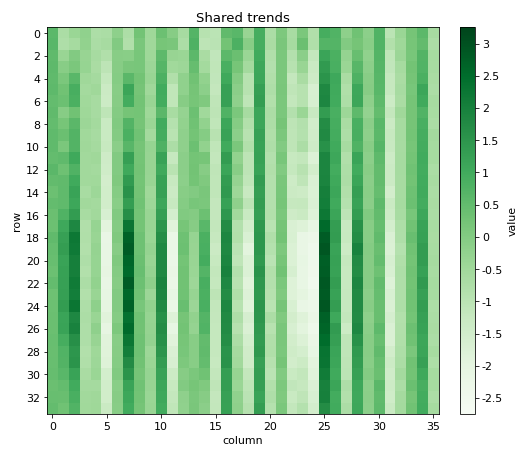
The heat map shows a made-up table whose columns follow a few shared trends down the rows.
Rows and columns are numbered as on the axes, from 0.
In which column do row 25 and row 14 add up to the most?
25
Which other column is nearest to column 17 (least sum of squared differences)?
3
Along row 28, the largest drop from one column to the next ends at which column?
11
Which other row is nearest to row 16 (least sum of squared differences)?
29
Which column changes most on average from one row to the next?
7
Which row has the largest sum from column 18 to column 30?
1
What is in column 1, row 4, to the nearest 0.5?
0
